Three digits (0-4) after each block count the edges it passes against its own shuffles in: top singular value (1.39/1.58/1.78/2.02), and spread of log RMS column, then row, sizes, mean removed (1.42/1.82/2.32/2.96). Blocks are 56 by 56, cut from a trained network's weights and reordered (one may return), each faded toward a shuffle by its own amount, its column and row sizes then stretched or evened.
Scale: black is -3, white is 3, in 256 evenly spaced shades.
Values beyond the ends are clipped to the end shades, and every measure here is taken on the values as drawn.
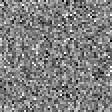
0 0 0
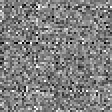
1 1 2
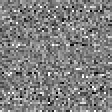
0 0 3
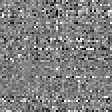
0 1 4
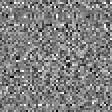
3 0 3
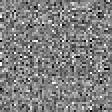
3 2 1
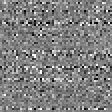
3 1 4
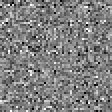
0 1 2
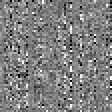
1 4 0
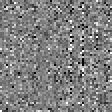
0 3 1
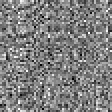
4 1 0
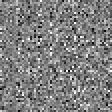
2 3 1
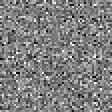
1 1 2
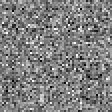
1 1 1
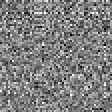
4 0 2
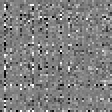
0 4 3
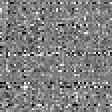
0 2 4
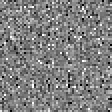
0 1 1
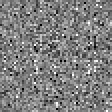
0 2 0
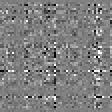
4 3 4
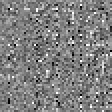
0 3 1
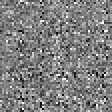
0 3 2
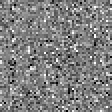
0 2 0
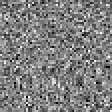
3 0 1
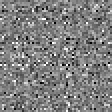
0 1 3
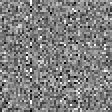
3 2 0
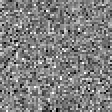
0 0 1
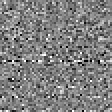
1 0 3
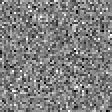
0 0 0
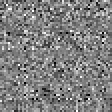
0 1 3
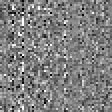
1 4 0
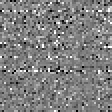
0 2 3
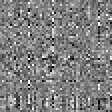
3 3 2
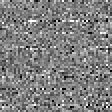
1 1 3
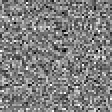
3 0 0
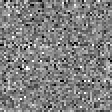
0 0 2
